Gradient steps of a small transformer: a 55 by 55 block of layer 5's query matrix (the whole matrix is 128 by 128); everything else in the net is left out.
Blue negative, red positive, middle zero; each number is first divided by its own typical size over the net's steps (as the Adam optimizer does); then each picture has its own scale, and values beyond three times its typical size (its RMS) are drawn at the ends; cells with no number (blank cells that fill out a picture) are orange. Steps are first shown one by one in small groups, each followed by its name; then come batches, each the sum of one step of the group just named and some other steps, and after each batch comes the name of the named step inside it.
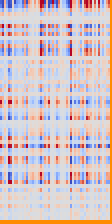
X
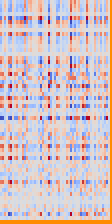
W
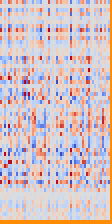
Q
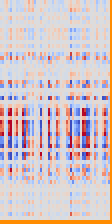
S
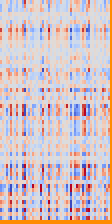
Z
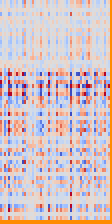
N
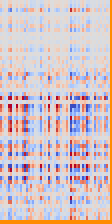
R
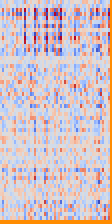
N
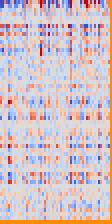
X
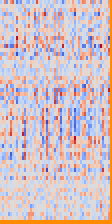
S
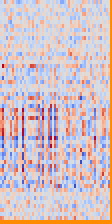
S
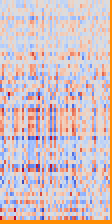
N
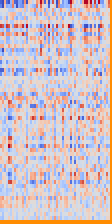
X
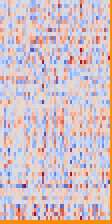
Q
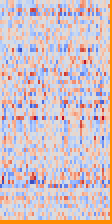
Q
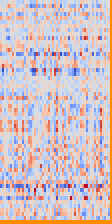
R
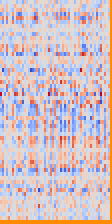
N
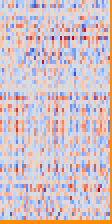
R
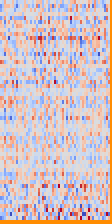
W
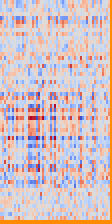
W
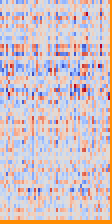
N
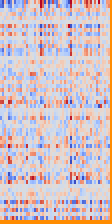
X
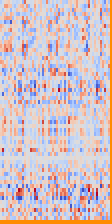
Z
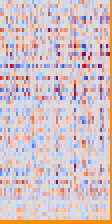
Q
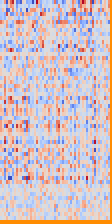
R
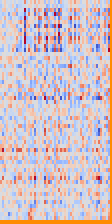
W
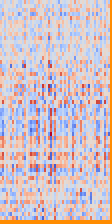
W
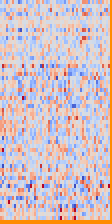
R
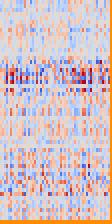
Z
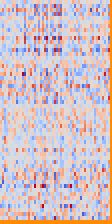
N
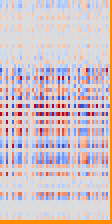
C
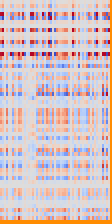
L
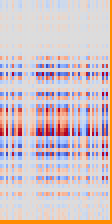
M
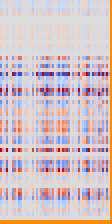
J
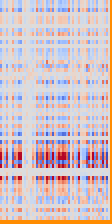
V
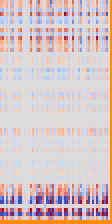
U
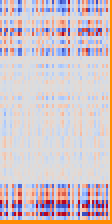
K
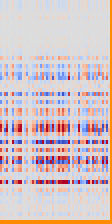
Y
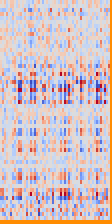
U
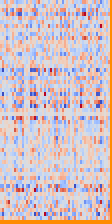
U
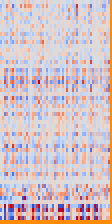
C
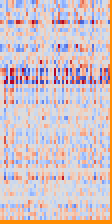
V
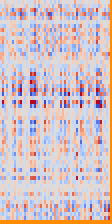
L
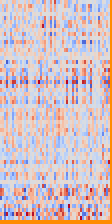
M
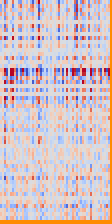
K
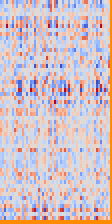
M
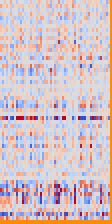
U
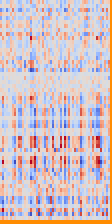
U
